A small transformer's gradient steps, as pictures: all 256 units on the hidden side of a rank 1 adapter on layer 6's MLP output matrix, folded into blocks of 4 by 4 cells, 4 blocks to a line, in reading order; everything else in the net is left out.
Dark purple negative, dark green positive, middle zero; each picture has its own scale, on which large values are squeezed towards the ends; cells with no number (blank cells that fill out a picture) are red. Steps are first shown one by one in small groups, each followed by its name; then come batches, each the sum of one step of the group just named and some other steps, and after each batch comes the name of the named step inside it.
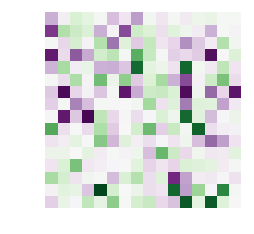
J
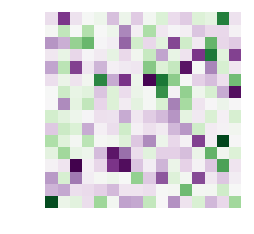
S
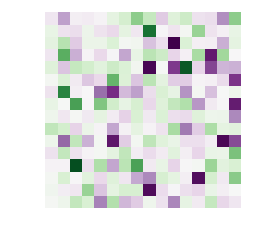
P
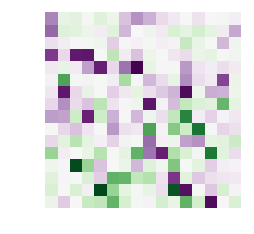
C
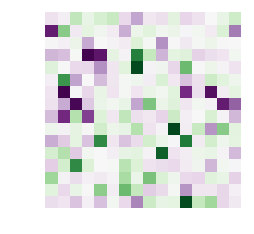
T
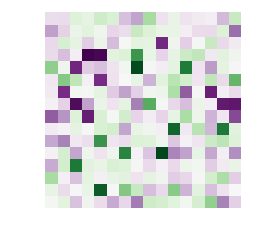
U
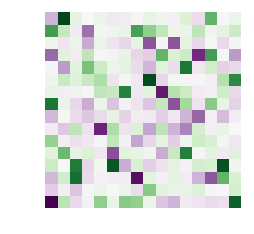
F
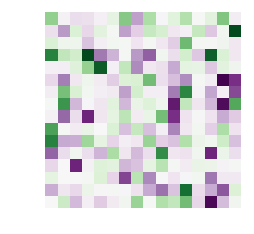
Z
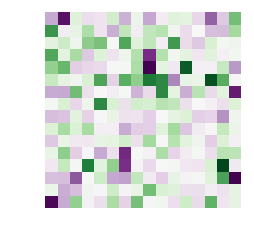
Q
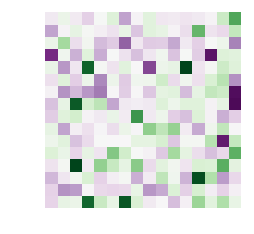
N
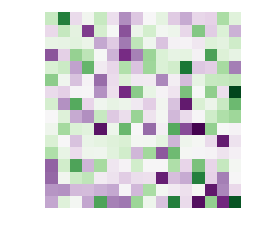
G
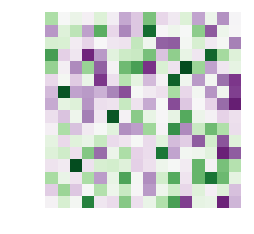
U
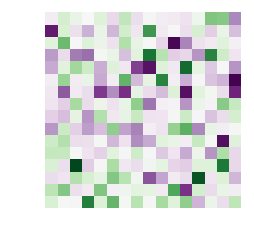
C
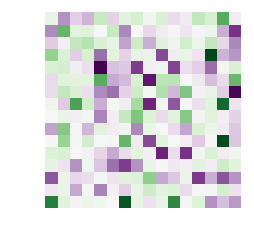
S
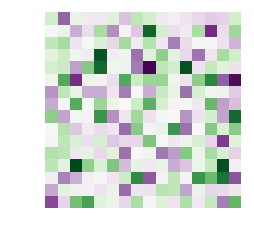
Q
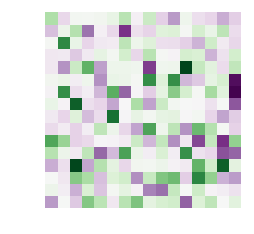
N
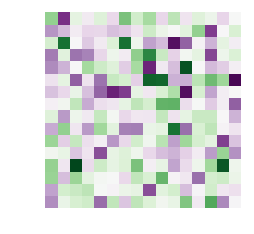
P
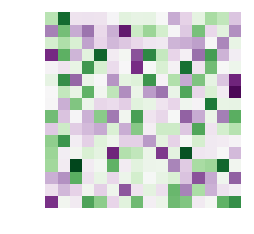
F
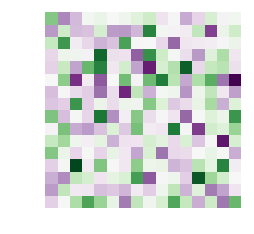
G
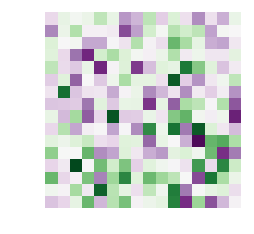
C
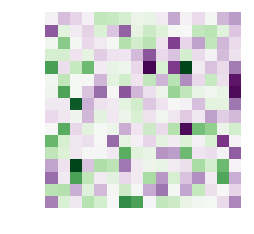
P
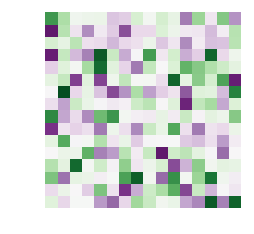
G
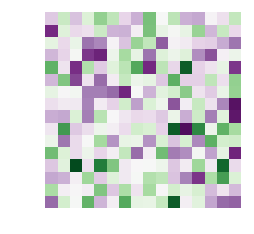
U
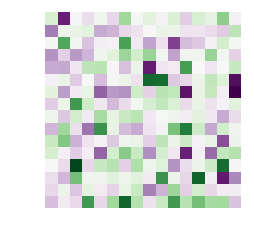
N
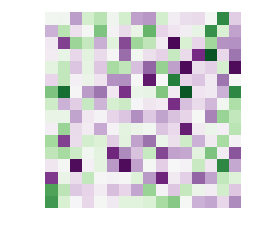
S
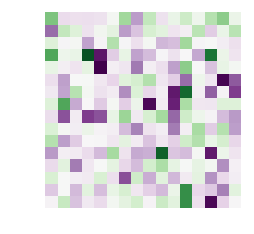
Z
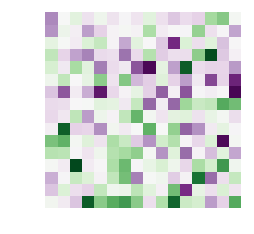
C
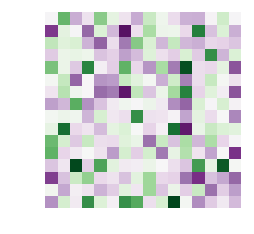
G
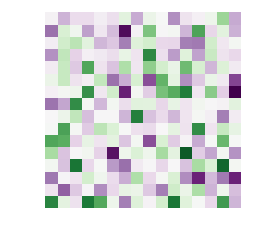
S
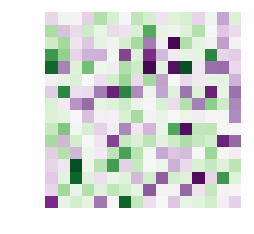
P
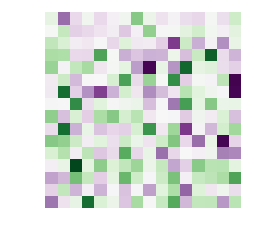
P
